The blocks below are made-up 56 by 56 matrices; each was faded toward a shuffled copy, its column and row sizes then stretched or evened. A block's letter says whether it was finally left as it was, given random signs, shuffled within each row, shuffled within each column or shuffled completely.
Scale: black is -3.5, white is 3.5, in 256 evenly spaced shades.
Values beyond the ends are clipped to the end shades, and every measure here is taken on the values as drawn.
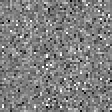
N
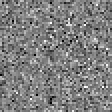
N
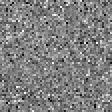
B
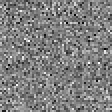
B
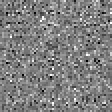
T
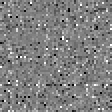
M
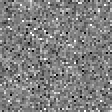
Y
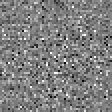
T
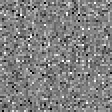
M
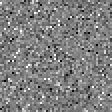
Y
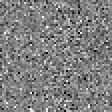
N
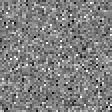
Y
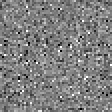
M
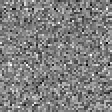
B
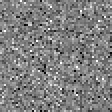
N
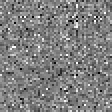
T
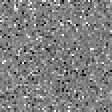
B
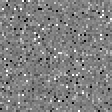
Y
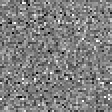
B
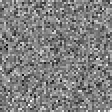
Y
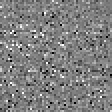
T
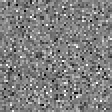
Y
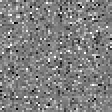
N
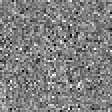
M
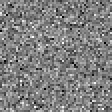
Y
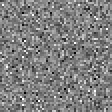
N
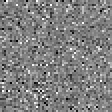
T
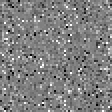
N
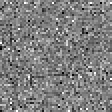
M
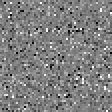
B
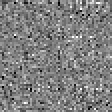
T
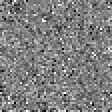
M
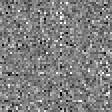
M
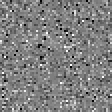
N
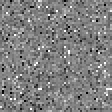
N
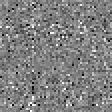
M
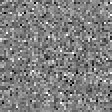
B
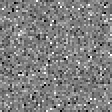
Y
